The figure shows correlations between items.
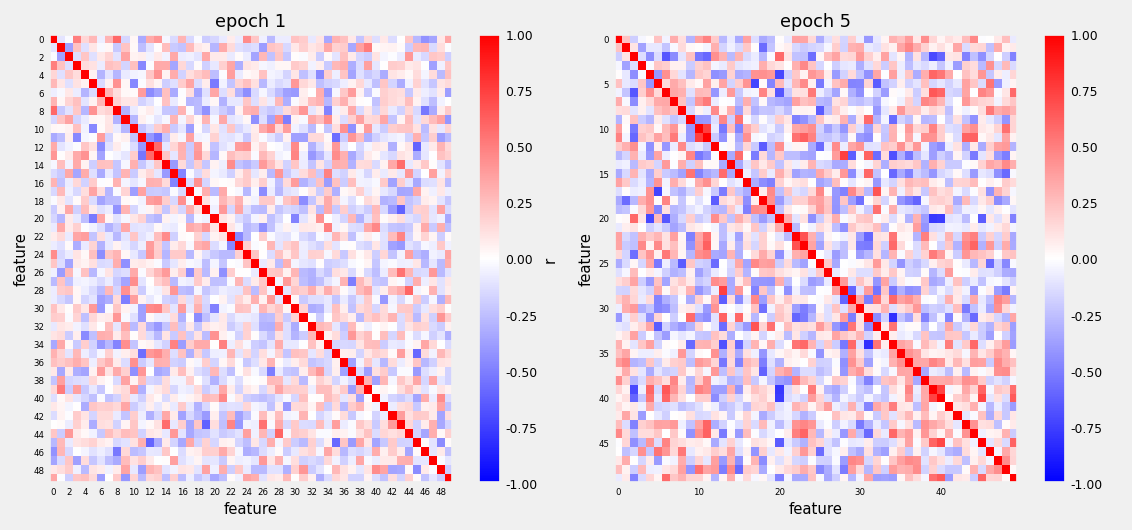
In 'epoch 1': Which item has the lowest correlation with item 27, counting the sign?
37
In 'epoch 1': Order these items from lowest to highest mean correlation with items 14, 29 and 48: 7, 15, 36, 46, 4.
15, 4, 7, 46, 36
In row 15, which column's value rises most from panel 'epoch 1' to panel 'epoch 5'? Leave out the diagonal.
13
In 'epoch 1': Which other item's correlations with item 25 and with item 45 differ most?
12
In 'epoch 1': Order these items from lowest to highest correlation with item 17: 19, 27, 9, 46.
27, 46, 9, 19
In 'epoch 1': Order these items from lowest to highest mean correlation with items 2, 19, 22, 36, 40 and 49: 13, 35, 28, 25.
25, 28, 35, 13
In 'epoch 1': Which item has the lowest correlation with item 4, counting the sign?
33
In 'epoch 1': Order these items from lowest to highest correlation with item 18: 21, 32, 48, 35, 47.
32, 48, 47, 35, 21
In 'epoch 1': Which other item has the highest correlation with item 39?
1
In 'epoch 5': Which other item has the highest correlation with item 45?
40
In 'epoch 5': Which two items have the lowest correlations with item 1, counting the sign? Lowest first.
18, 3
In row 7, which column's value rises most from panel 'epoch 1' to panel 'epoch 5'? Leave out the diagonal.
11
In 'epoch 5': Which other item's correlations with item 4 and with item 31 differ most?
34
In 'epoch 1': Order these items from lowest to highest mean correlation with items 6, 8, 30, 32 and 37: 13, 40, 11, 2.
13, 40, 2, 11
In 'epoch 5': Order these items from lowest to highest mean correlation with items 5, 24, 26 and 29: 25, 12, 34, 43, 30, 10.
30, 25, 12, 10, 43, 34
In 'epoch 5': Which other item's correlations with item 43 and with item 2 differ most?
11
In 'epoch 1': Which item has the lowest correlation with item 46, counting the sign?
8
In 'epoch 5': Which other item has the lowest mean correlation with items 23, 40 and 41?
31
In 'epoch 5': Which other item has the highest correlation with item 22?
23
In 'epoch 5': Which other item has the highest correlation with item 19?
32
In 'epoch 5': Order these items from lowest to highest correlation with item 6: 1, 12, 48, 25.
12, 1, 25, 48
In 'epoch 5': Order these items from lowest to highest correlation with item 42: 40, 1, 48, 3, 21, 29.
3, 48, 21, 29, 40, 1
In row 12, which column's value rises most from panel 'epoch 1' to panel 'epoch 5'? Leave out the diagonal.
20
